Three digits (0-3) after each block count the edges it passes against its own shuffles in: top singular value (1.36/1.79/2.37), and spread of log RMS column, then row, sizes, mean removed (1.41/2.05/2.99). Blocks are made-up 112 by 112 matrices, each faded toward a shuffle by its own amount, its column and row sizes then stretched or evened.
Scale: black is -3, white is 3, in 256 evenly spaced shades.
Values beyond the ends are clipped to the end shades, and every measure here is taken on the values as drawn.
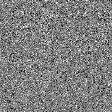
0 1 1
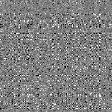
3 2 3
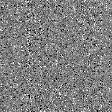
1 2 1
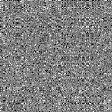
3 1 2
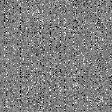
0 3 1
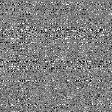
2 1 3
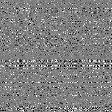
3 0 3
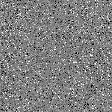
1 1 0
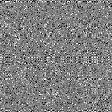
3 0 2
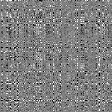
3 3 3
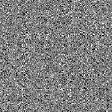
2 2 2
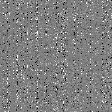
0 3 1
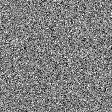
0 0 0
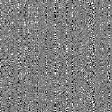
3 3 1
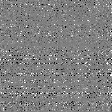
1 2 3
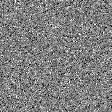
1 0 1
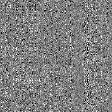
2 3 0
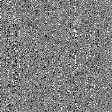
1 3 0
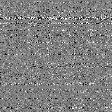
2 1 3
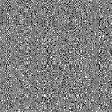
3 2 0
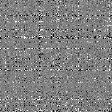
2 3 3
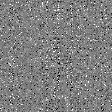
1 2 1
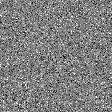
1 0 0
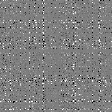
2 3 3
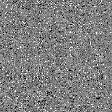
2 1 1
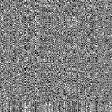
3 2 0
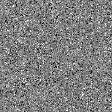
1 2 0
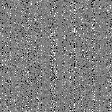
0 3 0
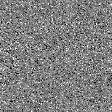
1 0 1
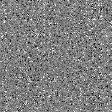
0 2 1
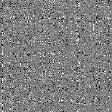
1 3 2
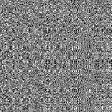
3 2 1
